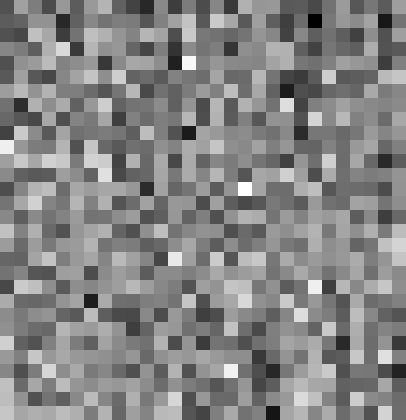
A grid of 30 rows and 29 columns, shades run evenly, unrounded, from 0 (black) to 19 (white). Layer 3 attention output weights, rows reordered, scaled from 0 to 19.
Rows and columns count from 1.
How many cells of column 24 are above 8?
26
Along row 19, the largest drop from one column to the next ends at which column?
17
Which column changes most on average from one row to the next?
3
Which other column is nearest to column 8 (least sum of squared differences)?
12
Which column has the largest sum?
8
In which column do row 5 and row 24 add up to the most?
14
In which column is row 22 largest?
18
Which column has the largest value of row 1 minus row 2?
5
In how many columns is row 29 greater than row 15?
17
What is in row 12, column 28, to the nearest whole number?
3
